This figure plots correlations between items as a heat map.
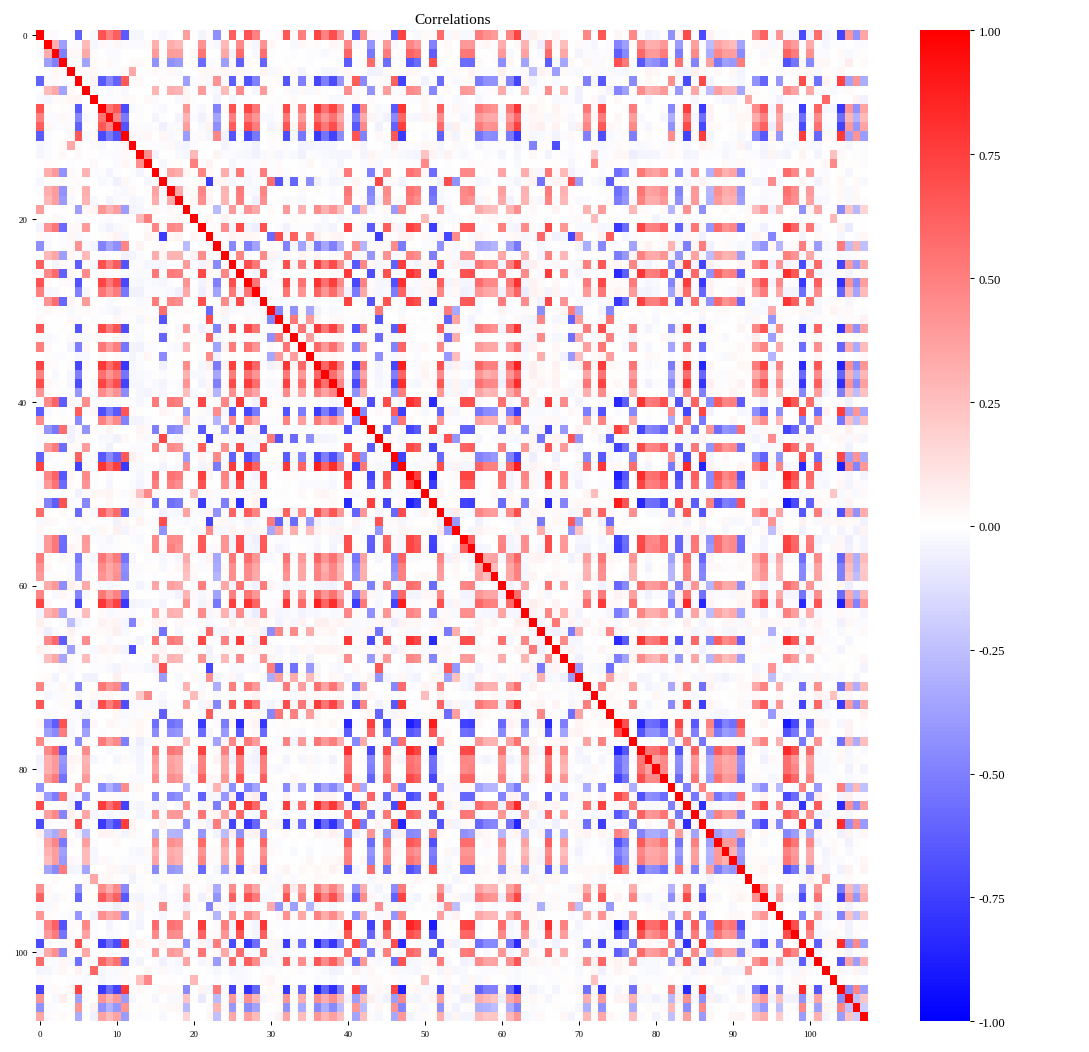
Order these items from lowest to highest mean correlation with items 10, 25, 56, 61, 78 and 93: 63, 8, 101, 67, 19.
67, 63, 19, 101, 8
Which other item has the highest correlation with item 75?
51
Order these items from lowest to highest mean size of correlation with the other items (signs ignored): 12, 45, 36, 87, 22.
12, 22, 87, 45, 36
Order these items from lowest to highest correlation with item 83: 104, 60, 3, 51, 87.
60, 104, 87, 3, 51
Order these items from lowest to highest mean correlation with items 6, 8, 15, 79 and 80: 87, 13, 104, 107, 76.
76, 87, 104, 13, 107
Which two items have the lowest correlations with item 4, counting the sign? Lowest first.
67, 64
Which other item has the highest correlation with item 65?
22
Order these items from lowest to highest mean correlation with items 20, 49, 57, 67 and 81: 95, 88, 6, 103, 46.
46, 95, 103, 6, 88
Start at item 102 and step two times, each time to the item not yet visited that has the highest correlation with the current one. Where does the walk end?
92
